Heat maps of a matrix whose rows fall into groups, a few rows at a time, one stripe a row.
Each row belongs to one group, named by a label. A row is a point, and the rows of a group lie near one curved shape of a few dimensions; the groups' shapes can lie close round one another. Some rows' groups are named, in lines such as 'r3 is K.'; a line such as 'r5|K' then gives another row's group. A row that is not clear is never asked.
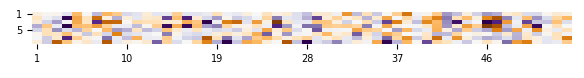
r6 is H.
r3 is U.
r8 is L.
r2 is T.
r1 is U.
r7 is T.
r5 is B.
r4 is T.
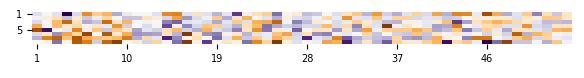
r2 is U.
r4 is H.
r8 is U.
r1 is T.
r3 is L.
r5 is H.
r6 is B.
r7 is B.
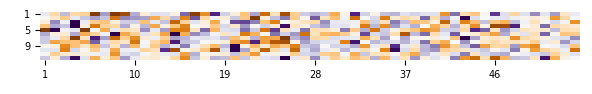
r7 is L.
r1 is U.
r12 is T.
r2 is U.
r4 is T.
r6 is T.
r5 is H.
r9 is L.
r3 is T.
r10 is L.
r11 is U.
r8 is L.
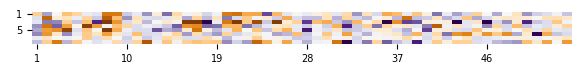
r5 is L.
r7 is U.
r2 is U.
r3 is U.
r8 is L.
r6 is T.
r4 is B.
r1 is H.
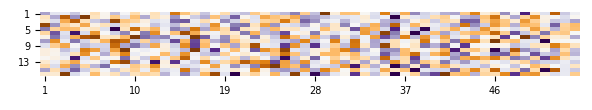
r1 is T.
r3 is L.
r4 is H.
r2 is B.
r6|T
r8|T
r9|U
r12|T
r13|H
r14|L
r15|T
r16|L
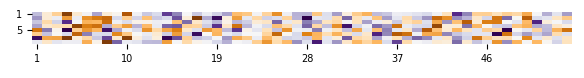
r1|L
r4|B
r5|T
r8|B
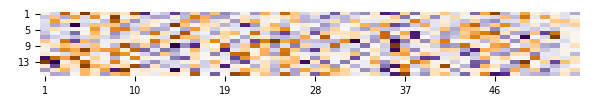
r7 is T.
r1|B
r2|B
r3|U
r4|T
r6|T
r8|L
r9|H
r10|B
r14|B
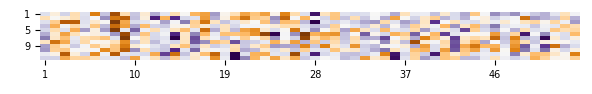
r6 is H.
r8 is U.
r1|U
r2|H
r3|L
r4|U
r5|U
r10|T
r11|L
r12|L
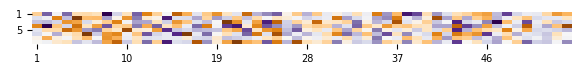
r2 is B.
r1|T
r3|H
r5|L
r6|U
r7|U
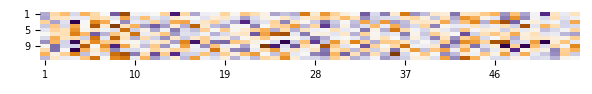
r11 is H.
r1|T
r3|T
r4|B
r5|H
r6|L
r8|T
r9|H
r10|T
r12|U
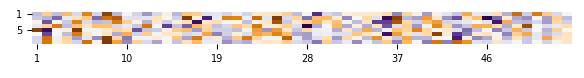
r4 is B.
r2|U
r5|H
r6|B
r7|U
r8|U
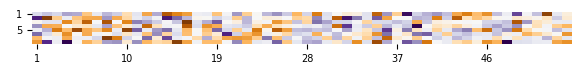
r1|T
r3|B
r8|T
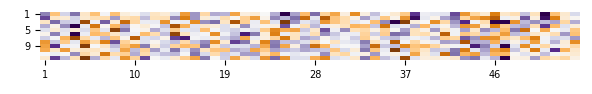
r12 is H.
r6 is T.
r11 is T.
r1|T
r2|T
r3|U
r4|T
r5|B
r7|L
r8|H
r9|H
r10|H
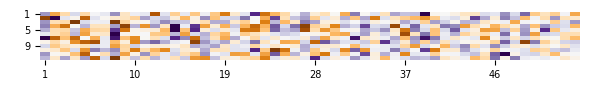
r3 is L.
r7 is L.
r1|L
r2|H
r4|H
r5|T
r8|B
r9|U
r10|L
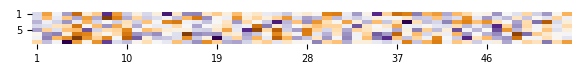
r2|U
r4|H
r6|B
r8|T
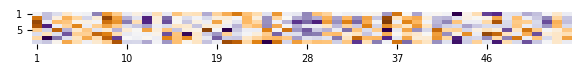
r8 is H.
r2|H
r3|H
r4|H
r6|T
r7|B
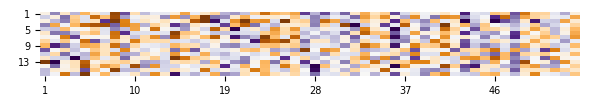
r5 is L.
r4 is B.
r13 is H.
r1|B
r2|B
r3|U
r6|B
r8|L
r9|B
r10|T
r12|T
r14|B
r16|B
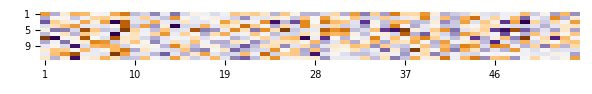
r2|T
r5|U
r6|T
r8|B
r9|T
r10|U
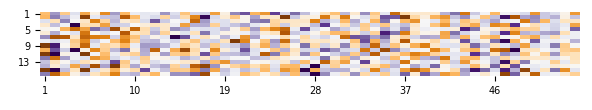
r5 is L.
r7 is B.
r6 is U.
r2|U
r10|T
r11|H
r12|B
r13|T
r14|U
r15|H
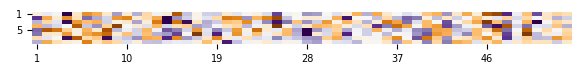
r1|T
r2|L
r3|T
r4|U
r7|T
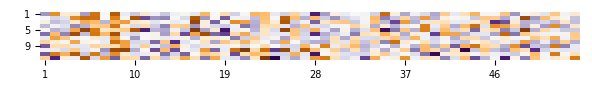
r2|B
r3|U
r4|T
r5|B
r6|B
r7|U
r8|H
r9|T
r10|H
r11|L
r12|H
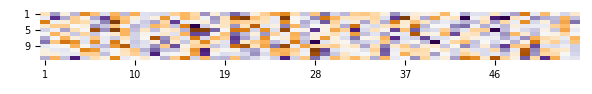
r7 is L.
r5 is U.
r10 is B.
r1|B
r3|H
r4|U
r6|U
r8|L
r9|H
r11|B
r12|T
